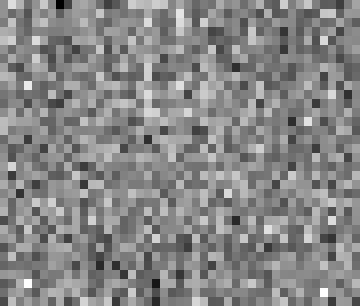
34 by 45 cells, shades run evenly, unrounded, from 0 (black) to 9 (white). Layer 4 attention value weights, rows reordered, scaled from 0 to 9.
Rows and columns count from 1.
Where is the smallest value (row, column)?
1, 8
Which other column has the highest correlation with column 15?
32
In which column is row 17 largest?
33
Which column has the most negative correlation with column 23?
25
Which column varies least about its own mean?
38
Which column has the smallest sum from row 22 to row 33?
13
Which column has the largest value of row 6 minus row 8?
30
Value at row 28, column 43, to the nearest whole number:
7
